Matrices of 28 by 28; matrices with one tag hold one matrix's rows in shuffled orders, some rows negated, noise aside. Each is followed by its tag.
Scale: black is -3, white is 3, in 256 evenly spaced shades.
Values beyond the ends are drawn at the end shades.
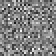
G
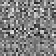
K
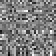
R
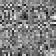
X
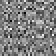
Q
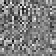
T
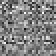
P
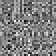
G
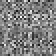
G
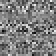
R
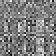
Q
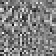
T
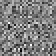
G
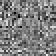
X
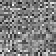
X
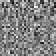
K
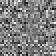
X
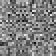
R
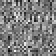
G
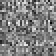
R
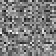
P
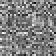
R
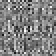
G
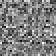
P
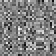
Q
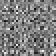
K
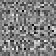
K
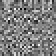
G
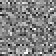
R
